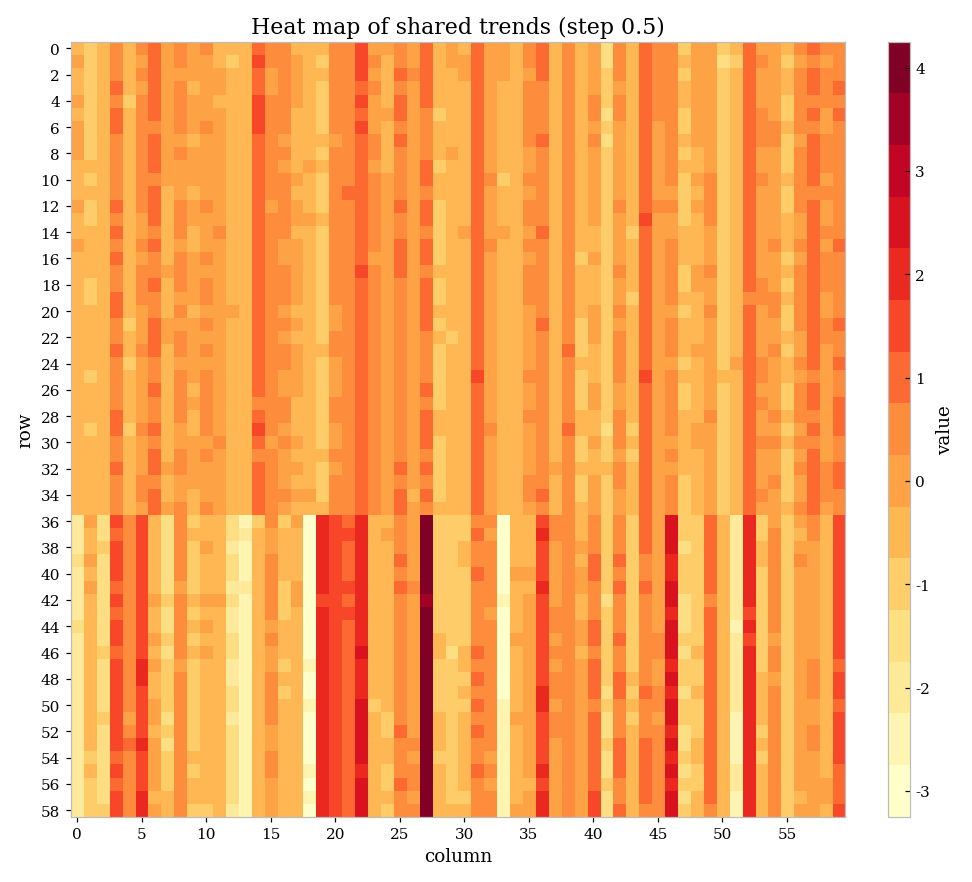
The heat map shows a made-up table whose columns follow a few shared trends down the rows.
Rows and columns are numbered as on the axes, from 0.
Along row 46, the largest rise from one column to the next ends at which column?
19
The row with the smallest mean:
43
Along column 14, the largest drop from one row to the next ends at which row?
36
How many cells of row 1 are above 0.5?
8
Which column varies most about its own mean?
27
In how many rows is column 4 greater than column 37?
14
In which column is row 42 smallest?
18
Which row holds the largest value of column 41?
32
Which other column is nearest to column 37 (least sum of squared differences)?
4
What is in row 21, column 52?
1
